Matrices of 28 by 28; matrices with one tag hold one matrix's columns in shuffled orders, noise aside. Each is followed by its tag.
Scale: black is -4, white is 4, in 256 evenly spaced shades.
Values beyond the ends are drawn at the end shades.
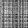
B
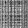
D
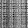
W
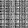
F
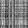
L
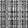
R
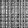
B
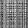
W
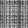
D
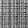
W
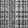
R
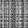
B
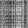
D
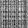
R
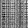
W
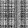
L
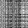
B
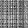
F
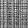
W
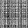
L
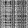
D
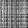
B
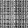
F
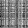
L
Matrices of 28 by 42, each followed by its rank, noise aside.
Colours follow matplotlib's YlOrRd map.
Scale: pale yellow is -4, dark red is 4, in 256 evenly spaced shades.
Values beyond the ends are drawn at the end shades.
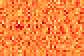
five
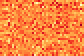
seven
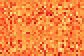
five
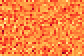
eight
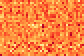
seven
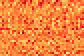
seven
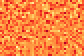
six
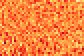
eight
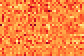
seven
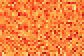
eight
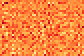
six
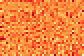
eight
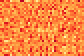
five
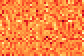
six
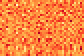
five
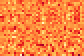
six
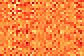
five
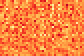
five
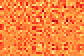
six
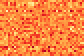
eight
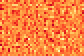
seven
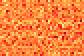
five
